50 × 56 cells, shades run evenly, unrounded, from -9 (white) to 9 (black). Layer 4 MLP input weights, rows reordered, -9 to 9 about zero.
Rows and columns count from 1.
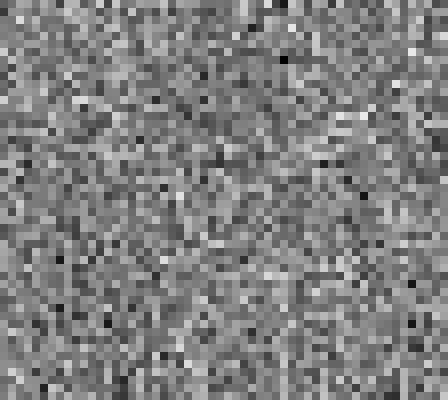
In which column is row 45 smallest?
20
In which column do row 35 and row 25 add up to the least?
34
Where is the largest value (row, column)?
8, 36
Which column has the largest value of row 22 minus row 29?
24
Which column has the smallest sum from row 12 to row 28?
40
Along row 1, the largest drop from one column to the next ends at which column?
37
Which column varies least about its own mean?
33
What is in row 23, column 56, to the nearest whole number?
-5
